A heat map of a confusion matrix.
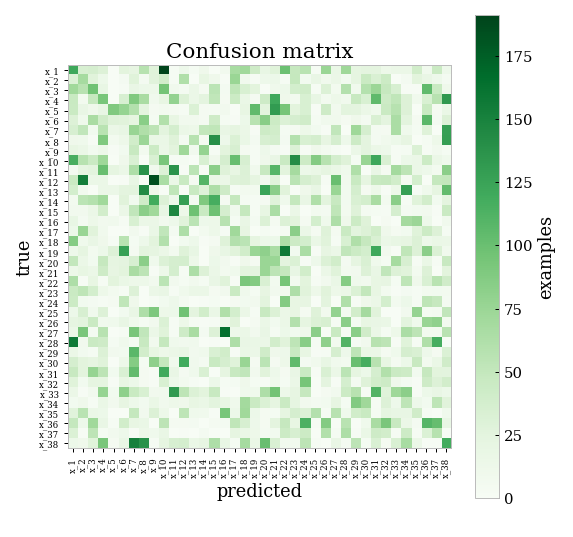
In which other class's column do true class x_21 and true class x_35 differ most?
x_16
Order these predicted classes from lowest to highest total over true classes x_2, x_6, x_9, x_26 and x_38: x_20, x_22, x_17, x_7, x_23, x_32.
x_22, x_32, x_17, x_23, x_20, x_7
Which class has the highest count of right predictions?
x_11
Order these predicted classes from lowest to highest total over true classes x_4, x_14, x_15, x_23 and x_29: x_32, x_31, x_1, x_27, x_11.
x_32, x_1, x_27, x_31, x_11
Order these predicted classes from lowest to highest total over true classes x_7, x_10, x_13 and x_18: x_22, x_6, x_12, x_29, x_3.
x_12, x_3, x_6, x_22, x_29
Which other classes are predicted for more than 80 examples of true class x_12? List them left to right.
x_2, x_9, x_14, x_27
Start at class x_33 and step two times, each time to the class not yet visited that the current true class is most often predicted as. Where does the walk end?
x_8
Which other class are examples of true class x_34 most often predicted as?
x_29
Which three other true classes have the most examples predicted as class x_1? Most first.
x_28, x_10, x_18
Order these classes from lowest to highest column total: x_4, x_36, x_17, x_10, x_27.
x_27, x_17, x_36, x_4, x_10
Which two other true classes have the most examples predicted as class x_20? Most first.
x_13, x_38
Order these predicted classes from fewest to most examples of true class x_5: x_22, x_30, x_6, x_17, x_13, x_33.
x_17, x_30, x_13, x_33, x_6, x_22
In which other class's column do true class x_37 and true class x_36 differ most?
x_24
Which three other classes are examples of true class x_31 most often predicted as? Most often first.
x_10, x_7, x_3
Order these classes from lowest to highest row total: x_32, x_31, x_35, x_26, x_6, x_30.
x_32, x_26, x_35, x_6, x_31, x_30
